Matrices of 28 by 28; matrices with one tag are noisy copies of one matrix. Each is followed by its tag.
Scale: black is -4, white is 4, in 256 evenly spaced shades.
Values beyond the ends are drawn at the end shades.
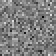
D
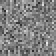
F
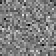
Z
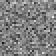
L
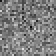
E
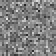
L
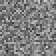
L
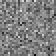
F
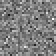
D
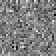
F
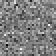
L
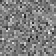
Z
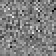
Z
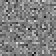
L
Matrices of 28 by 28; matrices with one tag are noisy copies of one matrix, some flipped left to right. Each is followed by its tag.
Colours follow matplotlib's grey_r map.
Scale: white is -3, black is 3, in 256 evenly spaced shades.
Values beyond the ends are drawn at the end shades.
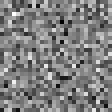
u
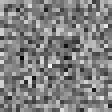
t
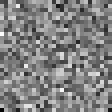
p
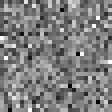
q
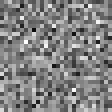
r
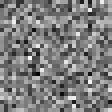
r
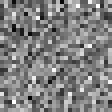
q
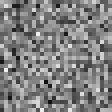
u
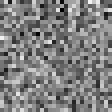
q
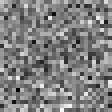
t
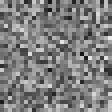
q
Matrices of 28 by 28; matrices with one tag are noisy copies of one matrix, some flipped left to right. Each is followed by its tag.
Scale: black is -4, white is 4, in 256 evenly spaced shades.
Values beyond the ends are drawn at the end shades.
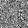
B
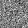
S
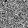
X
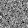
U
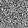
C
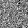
S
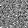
B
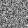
U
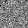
X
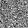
C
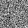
B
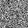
S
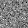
U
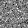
U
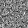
U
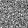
B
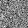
S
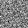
U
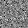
U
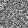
B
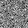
C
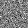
U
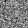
X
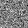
B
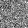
C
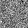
X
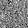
S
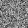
X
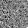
B
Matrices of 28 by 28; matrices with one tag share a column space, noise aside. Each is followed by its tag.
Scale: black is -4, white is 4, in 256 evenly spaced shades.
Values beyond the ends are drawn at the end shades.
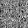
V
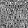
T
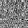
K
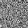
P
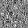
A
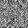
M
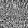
M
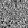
M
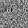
K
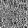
M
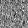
A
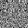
K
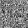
V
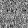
T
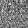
K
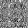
M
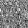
T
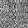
K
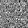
K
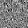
K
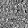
K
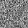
P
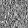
A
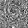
V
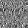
T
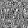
T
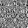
V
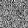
P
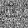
V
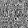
V
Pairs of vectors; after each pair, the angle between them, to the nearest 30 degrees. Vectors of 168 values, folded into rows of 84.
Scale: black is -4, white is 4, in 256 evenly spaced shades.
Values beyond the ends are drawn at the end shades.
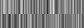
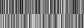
90 degrees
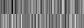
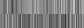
60 degrees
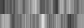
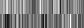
120 degrees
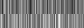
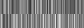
30 degrees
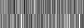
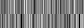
150 degrees
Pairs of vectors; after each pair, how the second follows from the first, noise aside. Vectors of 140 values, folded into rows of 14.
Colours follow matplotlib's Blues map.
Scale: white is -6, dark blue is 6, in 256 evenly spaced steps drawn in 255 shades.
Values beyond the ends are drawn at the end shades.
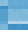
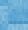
negated, shrunk.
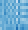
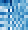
reversed, scaled up.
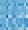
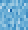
shuffled.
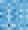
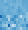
partly zeroed.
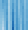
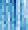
reversed, scaled up.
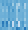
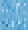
partly zeroed.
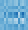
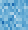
shuffled.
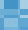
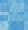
reversed, shrunk.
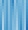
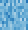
shuffled.
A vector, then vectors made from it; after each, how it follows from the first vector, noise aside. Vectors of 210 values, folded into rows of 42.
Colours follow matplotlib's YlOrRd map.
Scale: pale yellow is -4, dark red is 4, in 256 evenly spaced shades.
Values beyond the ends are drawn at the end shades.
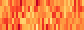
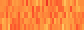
reversed, negated, shrunk.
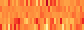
reversed, negated, partly zeroed.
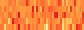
reversed, negated, partly zeroed.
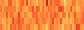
reversed, negated, shrunk.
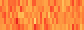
wrapped around, shrunk.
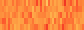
reversed, shrunk.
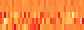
wrapped around, negated, partly zeroed.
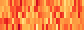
copied.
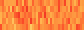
wrapped around, negated, shrunk.
